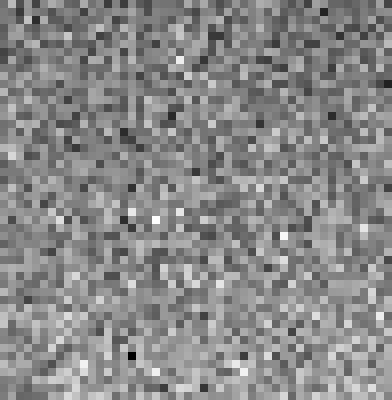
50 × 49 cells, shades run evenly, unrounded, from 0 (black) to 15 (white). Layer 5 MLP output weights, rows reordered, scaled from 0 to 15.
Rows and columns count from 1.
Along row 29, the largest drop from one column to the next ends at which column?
24
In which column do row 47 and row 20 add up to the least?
28
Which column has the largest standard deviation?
36
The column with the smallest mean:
16
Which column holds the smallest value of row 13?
9
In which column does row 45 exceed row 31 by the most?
45
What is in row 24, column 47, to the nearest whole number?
6
